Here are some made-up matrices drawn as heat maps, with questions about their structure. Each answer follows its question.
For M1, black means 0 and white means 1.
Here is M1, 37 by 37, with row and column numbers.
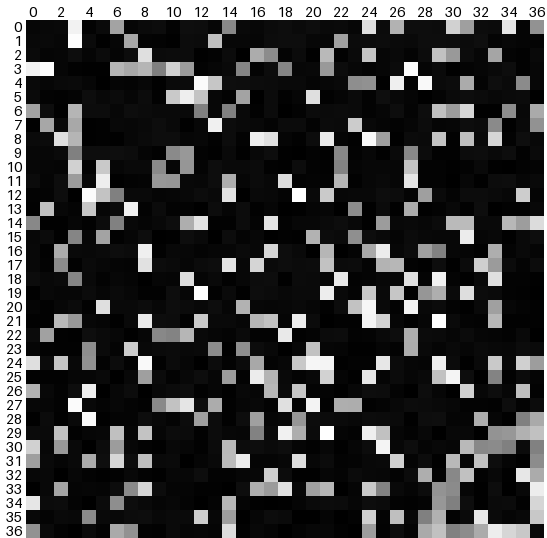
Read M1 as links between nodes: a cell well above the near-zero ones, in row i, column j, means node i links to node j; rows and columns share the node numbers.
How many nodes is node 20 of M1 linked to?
6
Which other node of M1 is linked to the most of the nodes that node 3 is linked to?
node 22
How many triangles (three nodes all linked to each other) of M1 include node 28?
7
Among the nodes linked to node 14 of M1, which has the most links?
node 36
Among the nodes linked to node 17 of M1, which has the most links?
node 33
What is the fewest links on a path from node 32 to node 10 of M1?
4
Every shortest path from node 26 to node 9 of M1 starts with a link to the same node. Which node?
node 0
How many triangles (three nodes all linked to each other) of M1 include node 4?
7
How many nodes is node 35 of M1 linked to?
9
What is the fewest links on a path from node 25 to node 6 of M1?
2
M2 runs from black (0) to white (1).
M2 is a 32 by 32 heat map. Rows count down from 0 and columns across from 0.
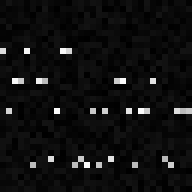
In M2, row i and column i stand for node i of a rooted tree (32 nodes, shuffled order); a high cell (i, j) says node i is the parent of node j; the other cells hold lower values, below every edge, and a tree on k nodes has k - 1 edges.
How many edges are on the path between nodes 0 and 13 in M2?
3
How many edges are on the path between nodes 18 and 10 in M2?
3
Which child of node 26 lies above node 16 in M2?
27
